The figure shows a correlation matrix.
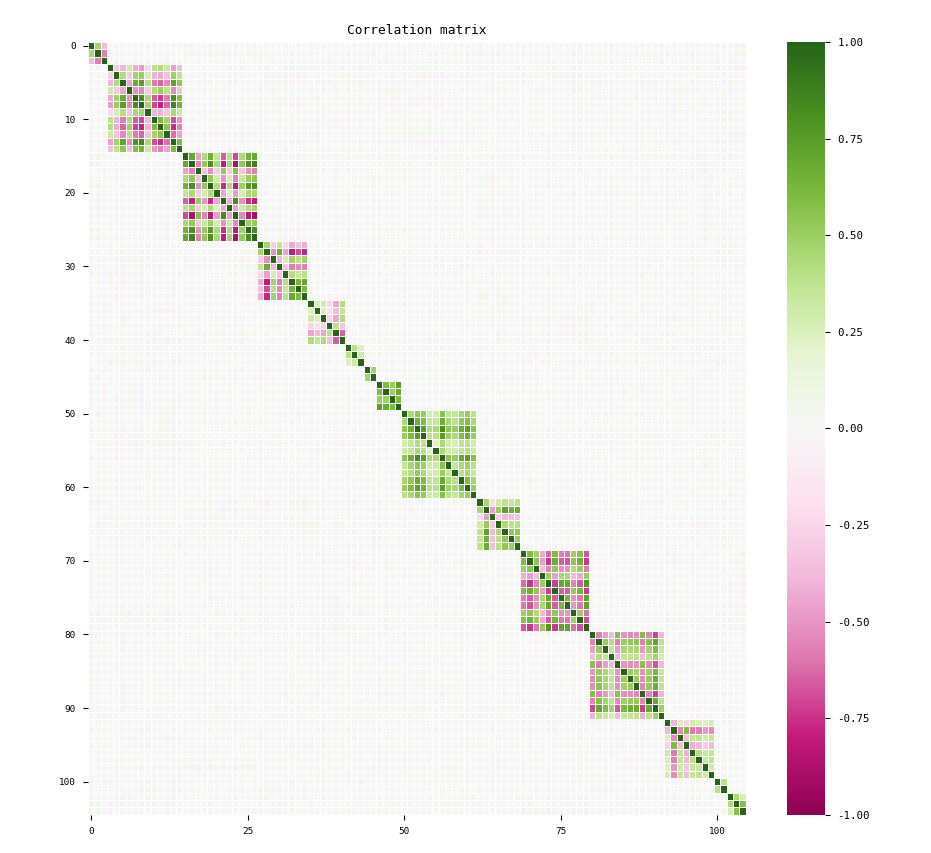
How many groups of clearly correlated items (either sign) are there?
15
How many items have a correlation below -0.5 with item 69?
4
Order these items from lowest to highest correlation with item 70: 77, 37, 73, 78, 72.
73, 72, 37, 77, 78
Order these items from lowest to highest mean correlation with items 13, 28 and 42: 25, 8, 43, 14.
25, 43, 14, 8
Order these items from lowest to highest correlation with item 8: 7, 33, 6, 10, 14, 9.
10, 6, 33, 9, 14, 7
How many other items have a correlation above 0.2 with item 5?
6
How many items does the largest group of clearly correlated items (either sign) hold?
12
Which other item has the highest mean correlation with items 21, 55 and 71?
23
